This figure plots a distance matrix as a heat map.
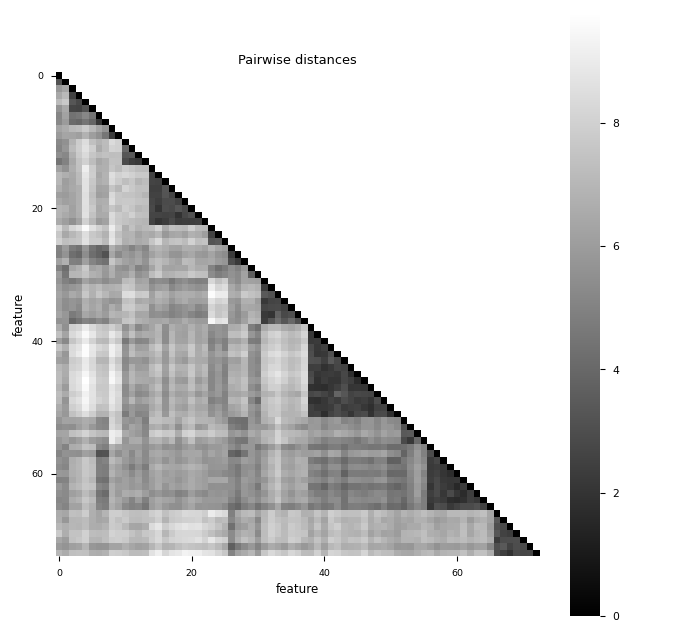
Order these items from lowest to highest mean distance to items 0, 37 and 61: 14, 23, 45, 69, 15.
14, 15, 45, 69, 23
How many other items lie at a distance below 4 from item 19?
8
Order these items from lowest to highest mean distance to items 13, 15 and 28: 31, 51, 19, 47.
19, 31, 51, 47
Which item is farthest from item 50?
4
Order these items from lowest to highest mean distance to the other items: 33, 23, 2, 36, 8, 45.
45, 36, 2, 23, 33, 8
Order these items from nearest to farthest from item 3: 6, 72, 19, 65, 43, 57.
6, 57, 65, 19, 72, 43
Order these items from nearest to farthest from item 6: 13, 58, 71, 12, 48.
58, 71, 13, 12, 48
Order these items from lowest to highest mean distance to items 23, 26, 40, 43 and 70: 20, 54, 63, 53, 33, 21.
63, 53, 54, 21, 20, 33
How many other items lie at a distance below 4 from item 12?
3
